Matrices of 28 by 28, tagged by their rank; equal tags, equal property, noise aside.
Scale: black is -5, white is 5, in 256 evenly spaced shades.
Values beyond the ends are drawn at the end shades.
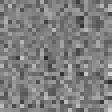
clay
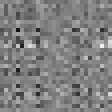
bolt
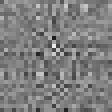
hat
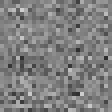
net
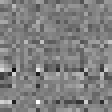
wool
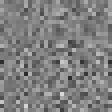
hat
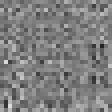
hat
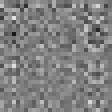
bolt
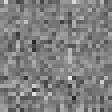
net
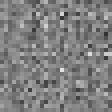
clay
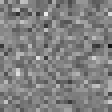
net
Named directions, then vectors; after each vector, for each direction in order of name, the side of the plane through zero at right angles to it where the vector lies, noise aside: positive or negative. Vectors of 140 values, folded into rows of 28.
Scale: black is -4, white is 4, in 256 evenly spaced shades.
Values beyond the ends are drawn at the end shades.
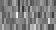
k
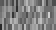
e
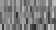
negative, negative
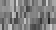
negative, negative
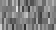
negative, positive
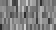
positive, negative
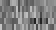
negative, positive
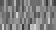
positive, positive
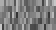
negative, negative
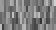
negative, negative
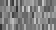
positive, negative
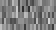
negative, positive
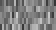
positive, positive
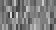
positive, positive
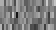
negative, negative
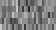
negative, positive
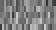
positive, positive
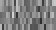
negative, negative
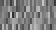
positive, positive
